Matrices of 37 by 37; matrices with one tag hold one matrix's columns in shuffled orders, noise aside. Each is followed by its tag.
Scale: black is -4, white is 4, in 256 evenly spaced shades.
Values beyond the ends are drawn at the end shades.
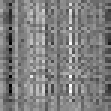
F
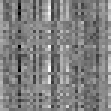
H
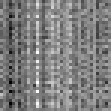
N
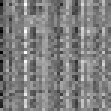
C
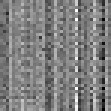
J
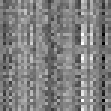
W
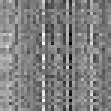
W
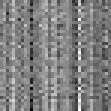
J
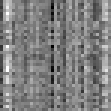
H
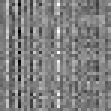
C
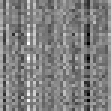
W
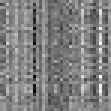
F
